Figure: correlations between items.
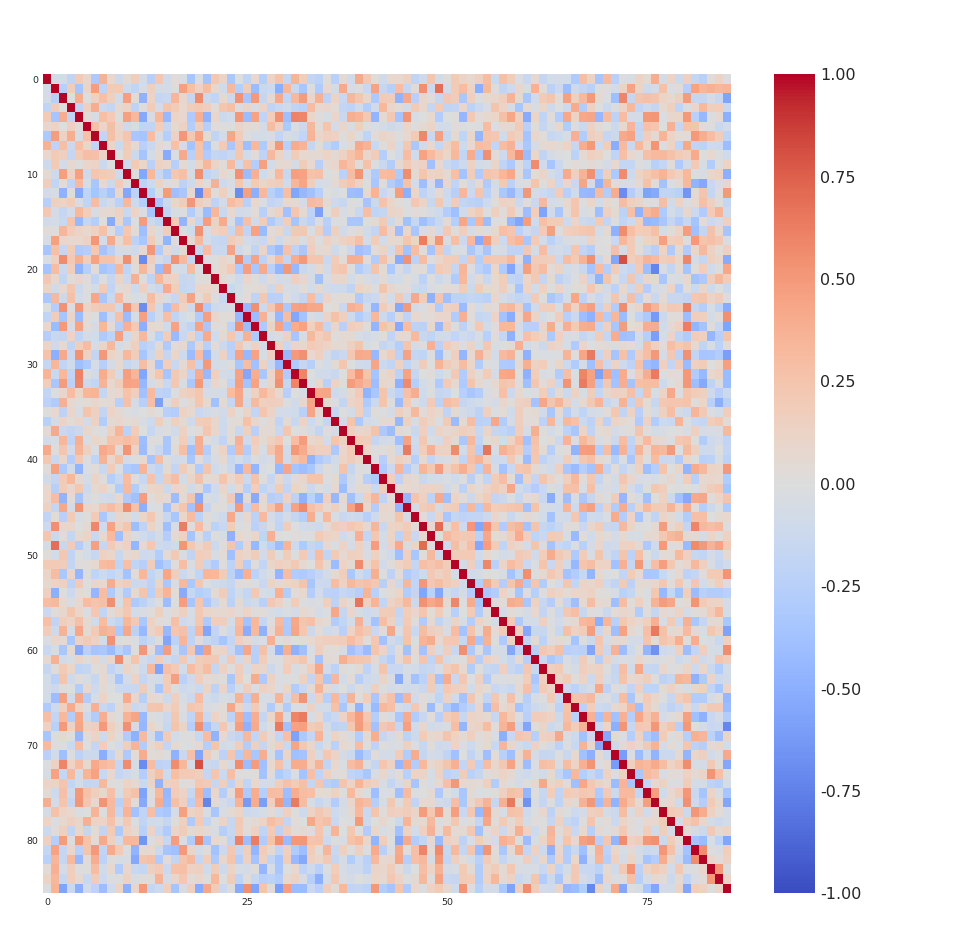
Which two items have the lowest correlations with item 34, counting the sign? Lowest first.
14, 84
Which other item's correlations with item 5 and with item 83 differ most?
84
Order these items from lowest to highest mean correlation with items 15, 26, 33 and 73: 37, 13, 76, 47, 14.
47, 37, 14, 76, 13
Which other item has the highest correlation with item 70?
31
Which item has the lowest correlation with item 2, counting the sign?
85
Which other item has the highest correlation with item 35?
33
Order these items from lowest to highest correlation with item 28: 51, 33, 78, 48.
51, 33, 78, 48
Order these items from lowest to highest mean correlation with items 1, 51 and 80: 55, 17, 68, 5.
5, 68, 17, 55
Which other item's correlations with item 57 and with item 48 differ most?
59
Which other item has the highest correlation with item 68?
29
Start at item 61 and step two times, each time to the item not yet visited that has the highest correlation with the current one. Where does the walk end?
27
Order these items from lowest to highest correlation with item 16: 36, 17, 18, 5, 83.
18, 17, 5, 36, 83
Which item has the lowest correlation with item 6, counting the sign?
54
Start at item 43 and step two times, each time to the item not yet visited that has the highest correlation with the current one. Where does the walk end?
76
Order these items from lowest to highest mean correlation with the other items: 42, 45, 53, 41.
41, 42, 53, 45
